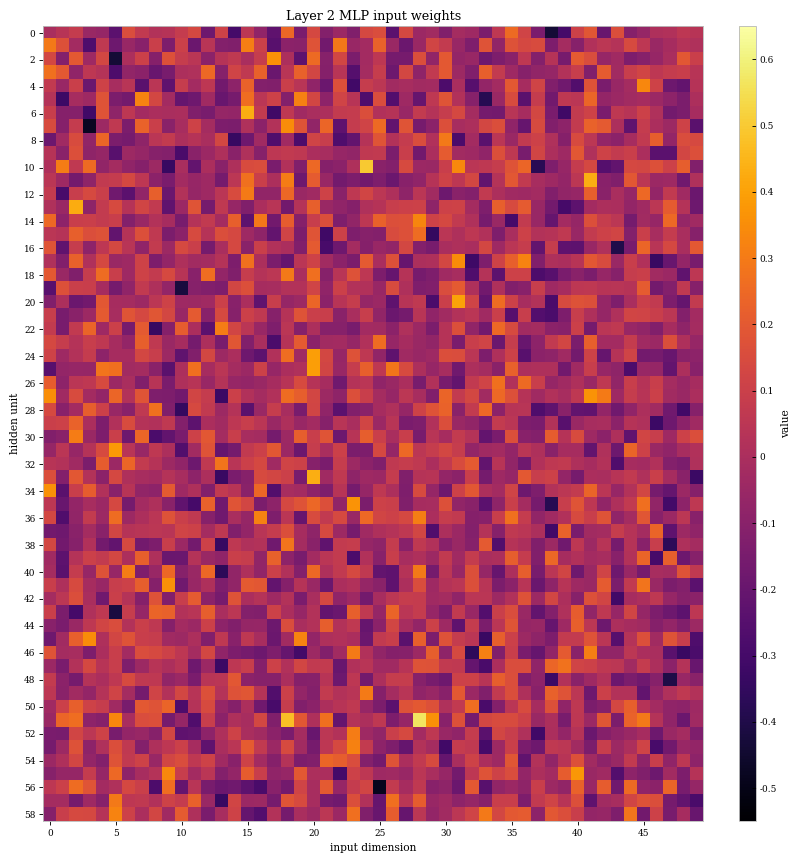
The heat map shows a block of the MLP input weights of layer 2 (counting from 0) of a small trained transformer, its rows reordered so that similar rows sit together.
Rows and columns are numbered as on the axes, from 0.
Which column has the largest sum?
35
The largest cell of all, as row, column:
51, 28
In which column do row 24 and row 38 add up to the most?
18
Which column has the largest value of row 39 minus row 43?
5
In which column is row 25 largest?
20
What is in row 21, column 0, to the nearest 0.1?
0.1
